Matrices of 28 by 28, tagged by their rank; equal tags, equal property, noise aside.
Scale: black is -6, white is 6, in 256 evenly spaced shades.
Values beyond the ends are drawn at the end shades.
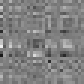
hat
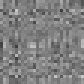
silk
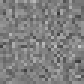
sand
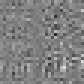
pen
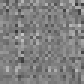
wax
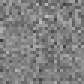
sand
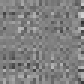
silk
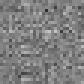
pen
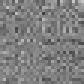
wax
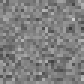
sand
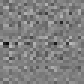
wax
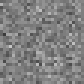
pen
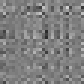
hat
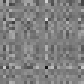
hat
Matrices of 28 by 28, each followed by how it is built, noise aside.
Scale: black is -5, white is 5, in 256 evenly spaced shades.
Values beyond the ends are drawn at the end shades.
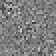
block diagonal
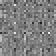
low rank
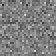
repeating columns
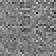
low rank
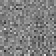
low rank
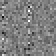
uneven columns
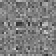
low rank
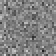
low rank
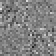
block diagonal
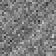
Hankel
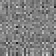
low rank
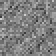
Hankel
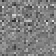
low rank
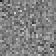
block diagonal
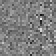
uneven columns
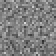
repeating columns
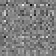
low rank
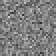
noise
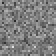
repeating columns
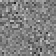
block diagonal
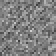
Hankel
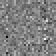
uneven columns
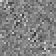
block diagonal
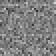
repeating columns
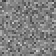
noise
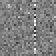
uneven columns
